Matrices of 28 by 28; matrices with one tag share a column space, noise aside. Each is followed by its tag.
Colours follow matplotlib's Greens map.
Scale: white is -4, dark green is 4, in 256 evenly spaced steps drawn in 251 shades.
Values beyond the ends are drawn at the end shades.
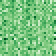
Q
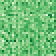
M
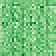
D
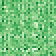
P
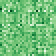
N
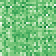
D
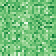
D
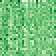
Q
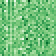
Q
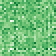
P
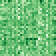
Q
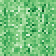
N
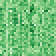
N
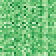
D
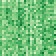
Q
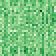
N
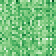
Q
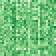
Q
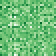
D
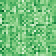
N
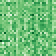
M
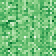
P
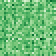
Q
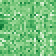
M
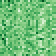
Q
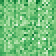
Q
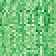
N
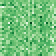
D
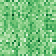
M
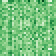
Q
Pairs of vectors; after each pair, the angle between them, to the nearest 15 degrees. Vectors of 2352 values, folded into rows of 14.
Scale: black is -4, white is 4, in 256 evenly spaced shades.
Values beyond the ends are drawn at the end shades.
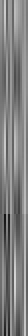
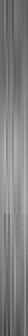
60 degrees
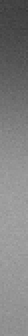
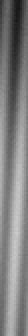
45 degrees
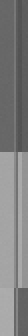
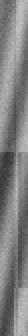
120 degrees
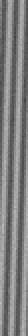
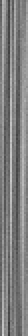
120 degrees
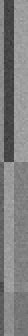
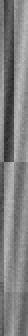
30 degrees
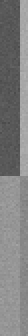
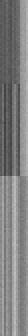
30 degrees
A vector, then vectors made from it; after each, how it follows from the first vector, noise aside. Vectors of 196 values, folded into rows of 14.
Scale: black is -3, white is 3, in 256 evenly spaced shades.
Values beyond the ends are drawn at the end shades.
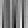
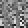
sign-scrambled.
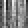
reversed, negated.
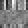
reversed, negated, partly zeroed.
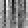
reversed.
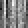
reversed, negated.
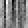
reversed.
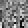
sign-scrambled.
